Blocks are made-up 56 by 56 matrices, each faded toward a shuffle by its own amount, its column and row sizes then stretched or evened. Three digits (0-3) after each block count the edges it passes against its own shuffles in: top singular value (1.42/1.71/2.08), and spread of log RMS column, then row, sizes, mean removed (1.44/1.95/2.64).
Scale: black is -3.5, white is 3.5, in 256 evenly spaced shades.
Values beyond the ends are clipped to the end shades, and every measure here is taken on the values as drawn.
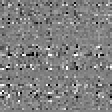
0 2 3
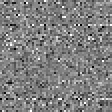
2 0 2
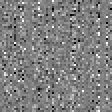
1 3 0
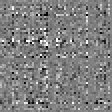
1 3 3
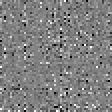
0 2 2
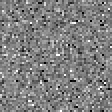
0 0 1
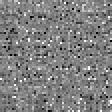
2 0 1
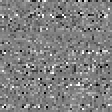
1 0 3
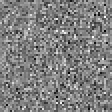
0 2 0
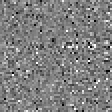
1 2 1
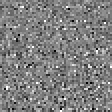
0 0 2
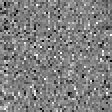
2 1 0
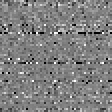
2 0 3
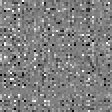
2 2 2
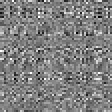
3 1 3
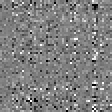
2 3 2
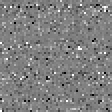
0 0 2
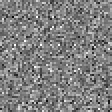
0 0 1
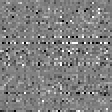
3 1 3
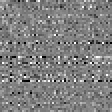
2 1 3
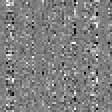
2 3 0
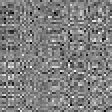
3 2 1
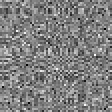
3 0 0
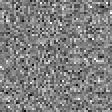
2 0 0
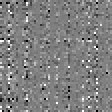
2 3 1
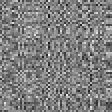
3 2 0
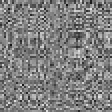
3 2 1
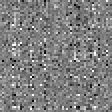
2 2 2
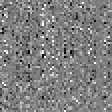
2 2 0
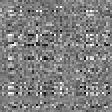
3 2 3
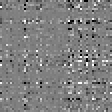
0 3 3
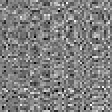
3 2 1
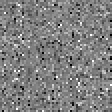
0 2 0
